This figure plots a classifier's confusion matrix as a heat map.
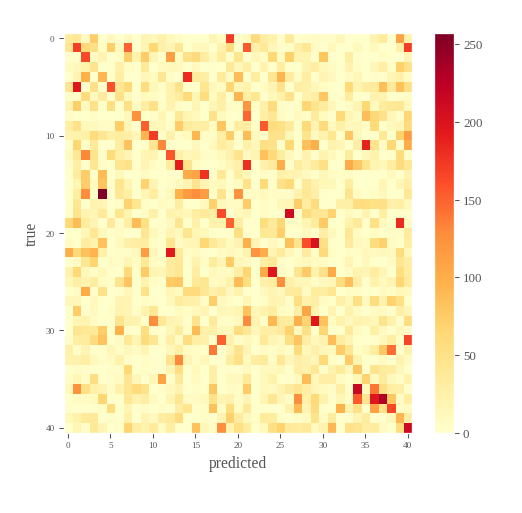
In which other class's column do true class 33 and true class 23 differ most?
13
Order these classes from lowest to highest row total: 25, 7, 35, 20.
20, 35, 7, 25
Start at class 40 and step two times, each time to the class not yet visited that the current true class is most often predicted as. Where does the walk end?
26
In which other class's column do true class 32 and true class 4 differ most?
14
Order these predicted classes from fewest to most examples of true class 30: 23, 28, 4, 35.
35, 23, 28, 4
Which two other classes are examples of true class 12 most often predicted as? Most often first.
2, 23
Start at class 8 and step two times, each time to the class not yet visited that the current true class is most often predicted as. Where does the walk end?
29
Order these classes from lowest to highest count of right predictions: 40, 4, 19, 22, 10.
4, 22, 19, 10, 40
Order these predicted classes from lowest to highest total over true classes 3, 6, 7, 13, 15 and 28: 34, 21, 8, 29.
8, 34, 29, 21
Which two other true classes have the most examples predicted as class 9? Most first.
22, 10
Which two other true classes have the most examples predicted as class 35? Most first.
11, 8
